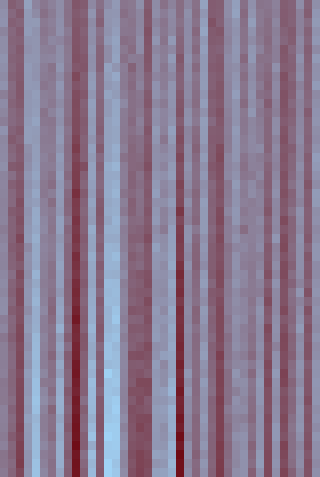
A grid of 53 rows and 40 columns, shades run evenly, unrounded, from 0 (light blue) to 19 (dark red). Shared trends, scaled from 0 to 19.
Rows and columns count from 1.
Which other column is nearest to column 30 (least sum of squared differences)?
40
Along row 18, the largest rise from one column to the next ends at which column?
23
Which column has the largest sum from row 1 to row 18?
10
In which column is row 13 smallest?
15
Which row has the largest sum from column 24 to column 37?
53
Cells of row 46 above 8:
20
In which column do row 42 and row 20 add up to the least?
14
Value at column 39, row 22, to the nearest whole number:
11
